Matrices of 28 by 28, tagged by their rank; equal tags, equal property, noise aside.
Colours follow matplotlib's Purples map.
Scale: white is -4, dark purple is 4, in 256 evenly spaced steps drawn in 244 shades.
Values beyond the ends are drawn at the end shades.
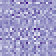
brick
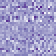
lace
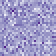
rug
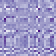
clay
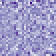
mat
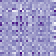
clay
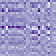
clay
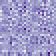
mat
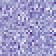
rug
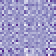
brick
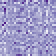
lace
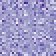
lace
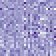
mat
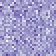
rug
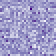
rug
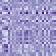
clay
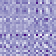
clay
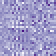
mat
